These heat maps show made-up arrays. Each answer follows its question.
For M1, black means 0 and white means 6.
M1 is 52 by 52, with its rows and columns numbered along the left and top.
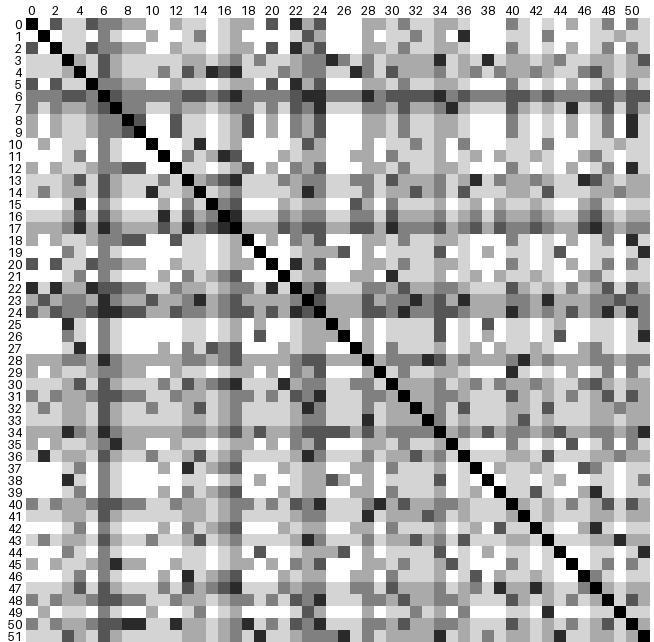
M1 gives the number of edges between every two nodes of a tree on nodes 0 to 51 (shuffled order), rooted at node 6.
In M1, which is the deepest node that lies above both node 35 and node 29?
24
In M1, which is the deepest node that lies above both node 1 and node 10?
23
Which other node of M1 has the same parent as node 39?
42
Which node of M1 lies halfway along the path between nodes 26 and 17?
34
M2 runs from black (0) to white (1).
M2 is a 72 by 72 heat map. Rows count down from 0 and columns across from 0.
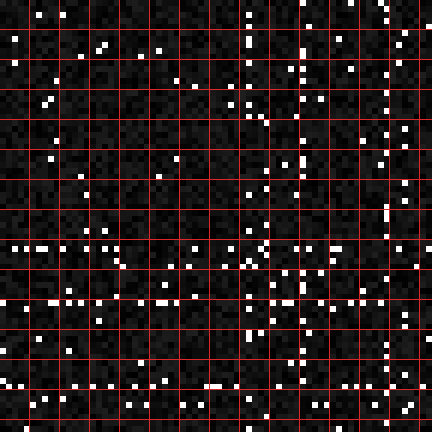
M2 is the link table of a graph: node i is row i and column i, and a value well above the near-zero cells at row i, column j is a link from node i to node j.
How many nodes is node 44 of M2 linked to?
7
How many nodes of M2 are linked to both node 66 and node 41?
2
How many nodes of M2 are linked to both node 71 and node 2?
1
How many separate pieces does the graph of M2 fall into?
5
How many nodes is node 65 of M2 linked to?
1
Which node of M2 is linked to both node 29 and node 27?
node 50
